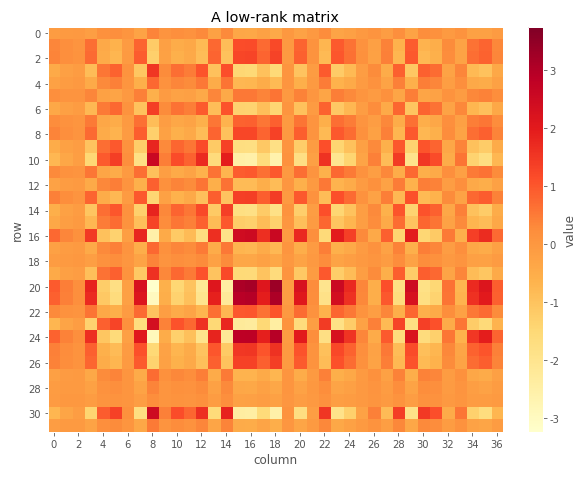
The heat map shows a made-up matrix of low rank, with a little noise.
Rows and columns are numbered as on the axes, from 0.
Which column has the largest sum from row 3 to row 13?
8
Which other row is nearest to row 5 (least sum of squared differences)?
7
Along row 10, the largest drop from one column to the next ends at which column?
15
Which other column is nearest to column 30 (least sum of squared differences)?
28
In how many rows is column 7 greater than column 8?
14
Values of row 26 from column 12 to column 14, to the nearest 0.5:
-1 1 -1
